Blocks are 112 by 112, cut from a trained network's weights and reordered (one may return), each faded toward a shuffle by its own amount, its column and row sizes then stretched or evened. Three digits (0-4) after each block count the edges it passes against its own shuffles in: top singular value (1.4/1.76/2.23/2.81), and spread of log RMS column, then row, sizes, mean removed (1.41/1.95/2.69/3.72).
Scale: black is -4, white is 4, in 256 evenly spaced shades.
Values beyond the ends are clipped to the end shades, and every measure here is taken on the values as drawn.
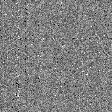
1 1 0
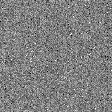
1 1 0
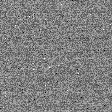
0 1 1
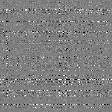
2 1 4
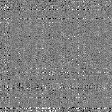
2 2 3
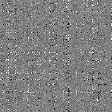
1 3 2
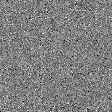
0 0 2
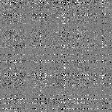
1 3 4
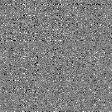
0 2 3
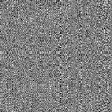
3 3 0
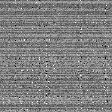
4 2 1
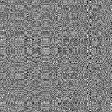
4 2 2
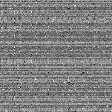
4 1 0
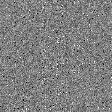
0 2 0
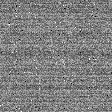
2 1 0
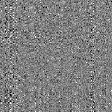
2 2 1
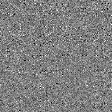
0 2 2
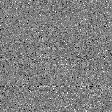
2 0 1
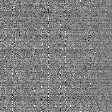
2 3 0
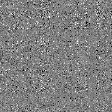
0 3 2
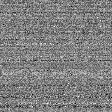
2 0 3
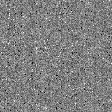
1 1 0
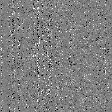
0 3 0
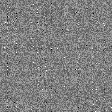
0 2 1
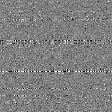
4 1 3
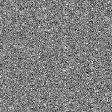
1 1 0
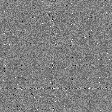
0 1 2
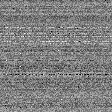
3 0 3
